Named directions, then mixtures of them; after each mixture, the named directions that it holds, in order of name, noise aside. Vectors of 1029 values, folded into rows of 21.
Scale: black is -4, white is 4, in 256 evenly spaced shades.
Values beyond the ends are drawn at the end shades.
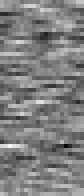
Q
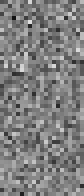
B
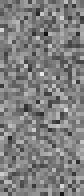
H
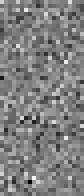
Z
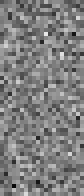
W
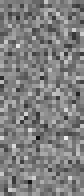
H, W, Z.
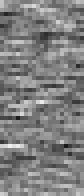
Q.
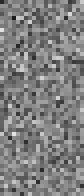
B, Z.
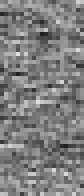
B, Q.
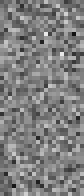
W.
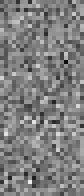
B, H, Z.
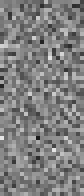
H, W, Z.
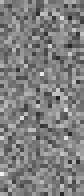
H, Z.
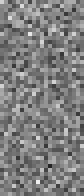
B, W.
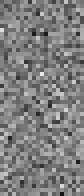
H.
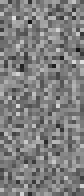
B.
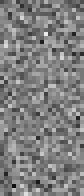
W.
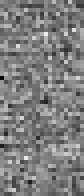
Q, W, Z.
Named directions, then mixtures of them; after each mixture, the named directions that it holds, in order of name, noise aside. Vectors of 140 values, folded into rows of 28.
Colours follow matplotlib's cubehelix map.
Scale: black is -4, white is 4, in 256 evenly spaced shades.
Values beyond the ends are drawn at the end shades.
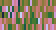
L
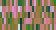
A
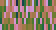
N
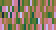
L.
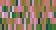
L, N.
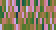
L, N.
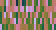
N.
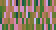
N.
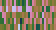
A, N.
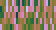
L, N.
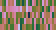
A, N.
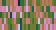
A, L.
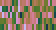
L.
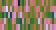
A, L.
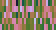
N.
